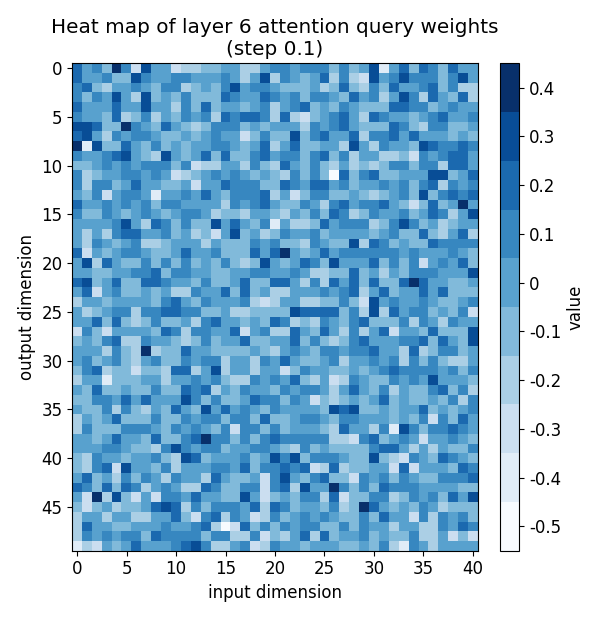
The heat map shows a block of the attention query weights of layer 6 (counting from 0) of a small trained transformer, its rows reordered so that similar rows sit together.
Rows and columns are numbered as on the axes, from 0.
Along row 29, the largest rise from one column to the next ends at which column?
7
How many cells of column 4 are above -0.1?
34
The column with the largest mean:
30
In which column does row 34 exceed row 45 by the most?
11
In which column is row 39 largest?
10
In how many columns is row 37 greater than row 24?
22
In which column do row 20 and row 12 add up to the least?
12
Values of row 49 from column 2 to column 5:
-0.3 0 -0.1 0
